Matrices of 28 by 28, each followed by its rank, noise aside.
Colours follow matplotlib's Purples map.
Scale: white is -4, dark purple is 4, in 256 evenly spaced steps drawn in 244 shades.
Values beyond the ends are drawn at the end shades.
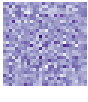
five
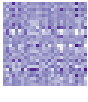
three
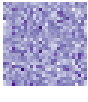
five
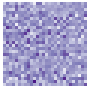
seven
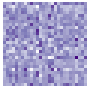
three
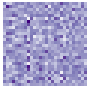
four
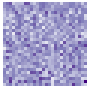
seven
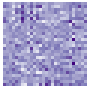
five
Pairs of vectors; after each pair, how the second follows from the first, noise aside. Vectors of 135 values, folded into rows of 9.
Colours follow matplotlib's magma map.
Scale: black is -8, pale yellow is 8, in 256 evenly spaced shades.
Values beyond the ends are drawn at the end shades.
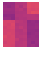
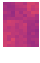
shrunk.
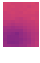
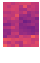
wrapped around.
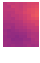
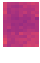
wrapped around, shrunk.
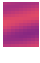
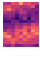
negated, scaled up.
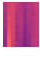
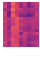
wrapped around.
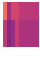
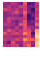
reversed, scaled up.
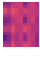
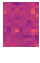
reversed, negated, partly zeroed.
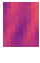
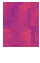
wrapped around, shrunk.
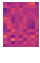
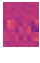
reversed, negated, partly zeroed.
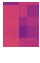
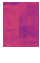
shrunk.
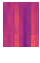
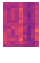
wrapped around.
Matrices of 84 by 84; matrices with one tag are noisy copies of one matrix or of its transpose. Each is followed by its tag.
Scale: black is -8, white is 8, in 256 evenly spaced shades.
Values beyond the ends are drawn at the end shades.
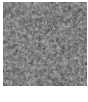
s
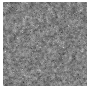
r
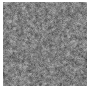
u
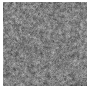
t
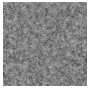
u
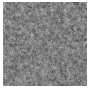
u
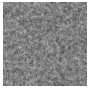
s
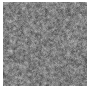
u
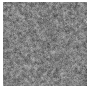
t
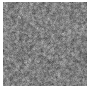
s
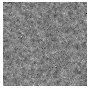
t
